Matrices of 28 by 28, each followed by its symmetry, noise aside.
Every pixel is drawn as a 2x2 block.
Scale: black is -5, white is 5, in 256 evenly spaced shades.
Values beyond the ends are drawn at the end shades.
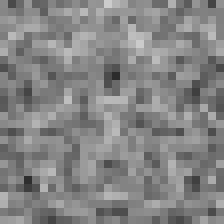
mirrored left to right.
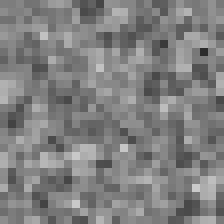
antisymmetric.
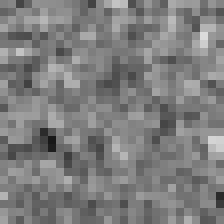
no symmetry.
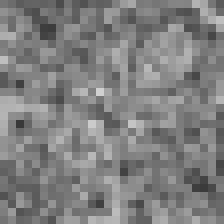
symmetric across the other diagonal.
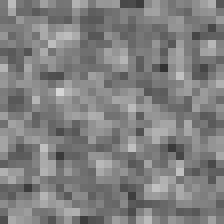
same after a half turn.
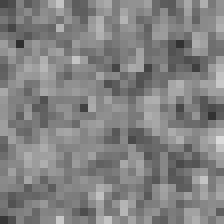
mirrored top to bottom.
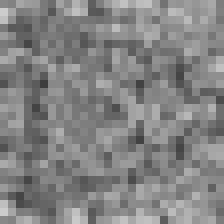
mirrored top to bottom.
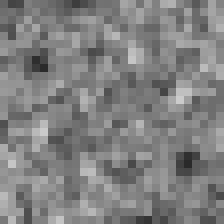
same after a half turn.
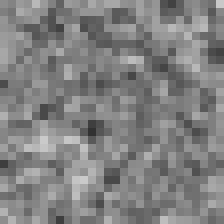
symmetric across the other diagonal.
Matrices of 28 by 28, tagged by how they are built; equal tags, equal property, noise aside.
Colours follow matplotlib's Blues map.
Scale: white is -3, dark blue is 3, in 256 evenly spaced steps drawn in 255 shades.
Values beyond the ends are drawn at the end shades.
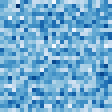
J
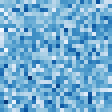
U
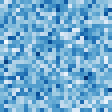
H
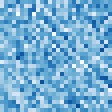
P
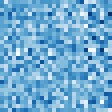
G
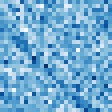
P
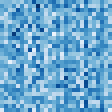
H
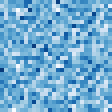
H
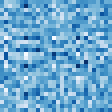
G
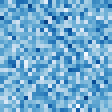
P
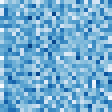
H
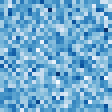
P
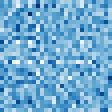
G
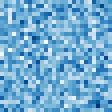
U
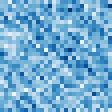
P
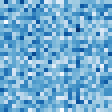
H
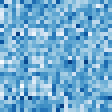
G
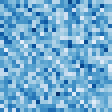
P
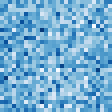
H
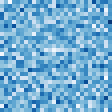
H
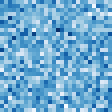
U
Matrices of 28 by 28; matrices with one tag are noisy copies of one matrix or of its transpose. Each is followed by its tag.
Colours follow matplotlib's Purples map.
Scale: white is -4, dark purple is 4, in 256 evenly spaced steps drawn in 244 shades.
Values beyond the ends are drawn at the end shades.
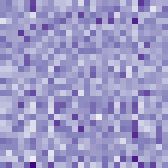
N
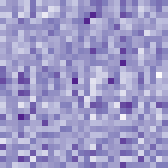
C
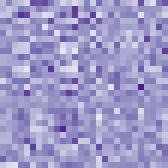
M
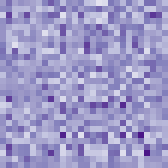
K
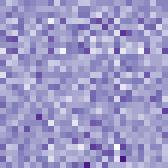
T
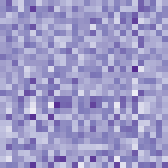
N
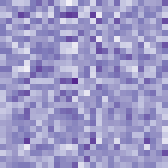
M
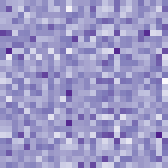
N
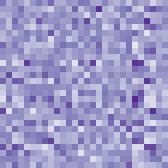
K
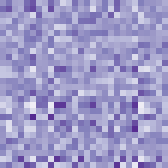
N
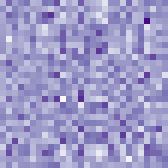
K
